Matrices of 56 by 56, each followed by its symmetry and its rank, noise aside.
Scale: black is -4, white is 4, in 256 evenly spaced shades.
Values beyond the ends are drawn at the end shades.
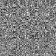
no symmetry, rank eight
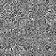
symmetric, rank eight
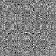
no symmetry, rank eight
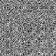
symmetric, rank eight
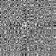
symmetric, rank six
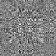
no symmetry, rank six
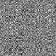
antisymmetric, rank eight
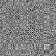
symmetric, rank eight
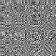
antisymmetric, rank six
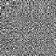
antisymmetric, rank six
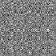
no symmetry, rank eight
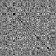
symmetric, rank six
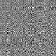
antisymmetric, rank eight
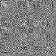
symmetric, rank six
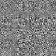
antisymmetric, rank six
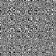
antisymmetric, rank six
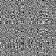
antisymmetric, rank six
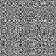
antisymmetric, rank six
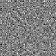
antisymmetric, rank eight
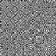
symmetric, rank eight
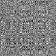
antisymmetric, rank six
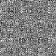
no symmetry, rank six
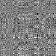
antisymmetric, rank six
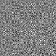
symmetric, rank six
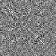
symmetric, rank eight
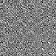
symmetric, rank six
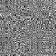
no symmetry, rank eight
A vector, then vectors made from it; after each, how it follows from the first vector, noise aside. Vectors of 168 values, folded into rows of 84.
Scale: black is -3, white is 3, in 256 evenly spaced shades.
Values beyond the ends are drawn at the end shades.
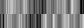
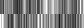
reversed, negated.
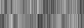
reversed, shrunk.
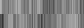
reversed, shrunk.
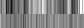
negated, partly zeroed.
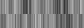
wrapped around, shrunk.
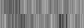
wrapped around, shrunk.
